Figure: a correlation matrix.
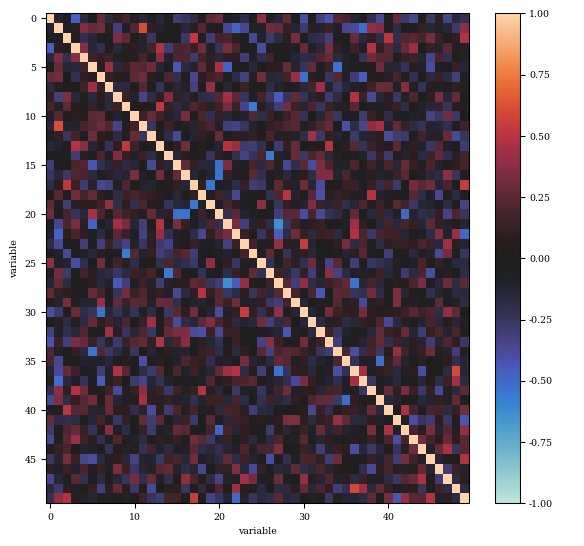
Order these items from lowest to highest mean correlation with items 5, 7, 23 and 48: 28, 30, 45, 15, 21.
21, 15, 45, 28, 30
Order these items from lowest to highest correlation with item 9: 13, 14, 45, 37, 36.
45, 37, 14, 36, 13
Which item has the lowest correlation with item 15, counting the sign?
20
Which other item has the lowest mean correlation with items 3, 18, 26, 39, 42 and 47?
0
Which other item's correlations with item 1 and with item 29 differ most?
22
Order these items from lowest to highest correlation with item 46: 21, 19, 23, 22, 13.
23, 19, 21, 13, 22
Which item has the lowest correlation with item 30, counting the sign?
6
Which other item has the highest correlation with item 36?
48
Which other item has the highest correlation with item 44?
47
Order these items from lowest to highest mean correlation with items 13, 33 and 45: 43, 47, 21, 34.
34, 47, 43, 21
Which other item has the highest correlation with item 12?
31
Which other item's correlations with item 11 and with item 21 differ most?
1
